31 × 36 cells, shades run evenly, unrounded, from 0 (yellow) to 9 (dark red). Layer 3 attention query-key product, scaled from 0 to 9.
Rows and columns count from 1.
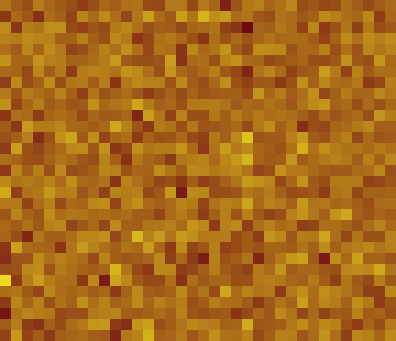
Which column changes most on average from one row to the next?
1
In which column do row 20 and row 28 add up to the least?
28
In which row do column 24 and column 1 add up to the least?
26
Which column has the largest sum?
19
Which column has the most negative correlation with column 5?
20
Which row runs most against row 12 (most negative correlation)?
30
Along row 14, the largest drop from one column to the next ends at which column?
2
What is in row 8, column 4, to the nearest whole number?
5
